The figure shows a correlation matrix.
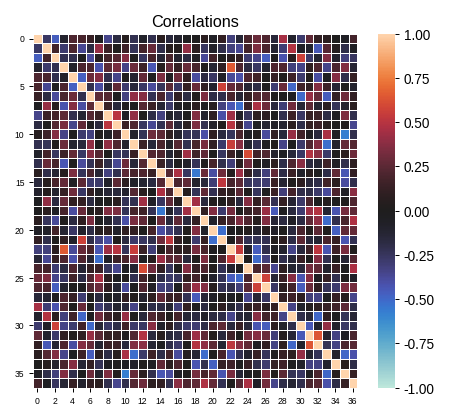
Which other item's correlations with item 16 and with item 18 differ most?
14
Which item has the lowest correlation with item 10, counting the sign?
35
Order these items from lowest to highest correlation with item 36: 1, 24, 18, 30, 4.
30, 1, 4, 18, 24
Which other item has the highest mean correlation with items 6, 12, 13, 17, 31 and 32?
24
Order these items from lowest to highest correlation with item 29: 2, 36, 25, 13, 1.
36, 2, 13, 25, 1
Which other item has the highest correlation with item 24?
12
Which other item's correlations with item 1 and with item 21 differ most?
5
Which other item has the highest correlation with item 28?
0
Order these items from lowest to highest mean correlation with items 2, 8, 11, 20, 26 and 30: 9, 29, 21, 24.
21, 24, 29, 9
